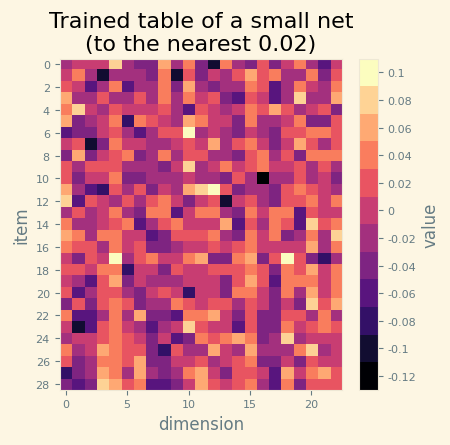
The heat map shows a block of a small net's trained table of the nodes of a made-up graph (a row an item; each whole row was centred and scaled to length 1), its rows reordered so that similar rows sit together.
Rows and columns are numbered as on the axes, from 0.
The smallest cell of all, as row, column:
10, 16
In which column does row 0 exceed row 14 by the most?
19
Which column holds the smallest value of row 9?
8
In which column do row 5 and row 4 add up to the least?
5
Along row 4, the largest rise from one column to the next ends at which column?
11
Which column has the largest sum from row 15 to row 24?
4
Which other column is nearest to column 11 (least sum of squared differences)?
18
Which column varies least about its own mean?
15
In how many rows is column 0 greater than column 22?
10
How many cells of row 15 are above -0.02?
15
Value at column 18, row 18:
0.04
